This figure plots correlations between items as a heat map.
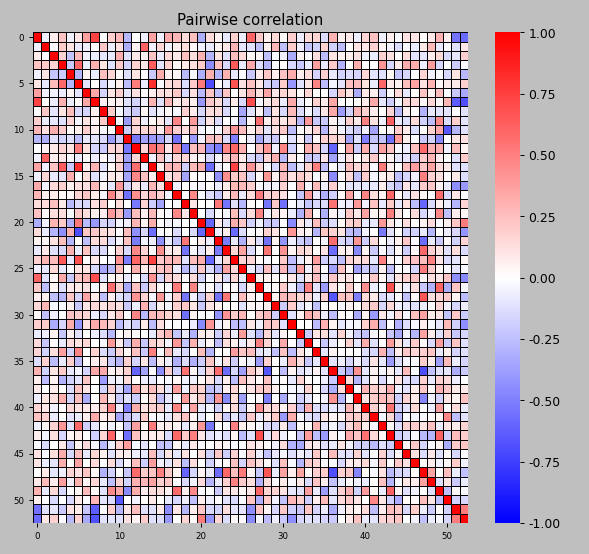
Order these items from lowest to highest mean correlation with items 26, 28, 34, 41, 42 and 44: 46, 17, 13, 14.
13, 17, 46, 14
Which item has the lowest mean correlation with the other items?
11
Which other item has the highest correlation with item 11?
44
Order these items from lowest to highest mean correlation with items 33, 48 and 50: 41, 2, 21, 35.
21, 2, 35, 41
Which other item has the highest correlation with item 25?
47
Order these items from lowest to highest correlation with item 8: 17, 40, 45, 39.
17, 45, 40, 39
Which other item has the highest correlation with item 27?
43
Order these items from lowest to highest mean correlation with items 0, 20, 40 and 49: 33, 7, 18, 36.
36, 18, 7, 33
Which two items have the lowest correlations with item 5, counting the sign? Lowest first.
21, 31
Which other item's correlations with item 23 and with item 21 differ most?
12
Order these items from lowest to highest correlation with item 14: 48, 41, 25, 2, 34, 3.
41, 25, 2, 48, 34, 3
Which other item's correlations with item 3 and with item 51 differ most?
7
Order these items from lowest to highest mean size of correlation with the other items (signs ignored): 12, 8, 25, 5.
8, 25, 5, 12
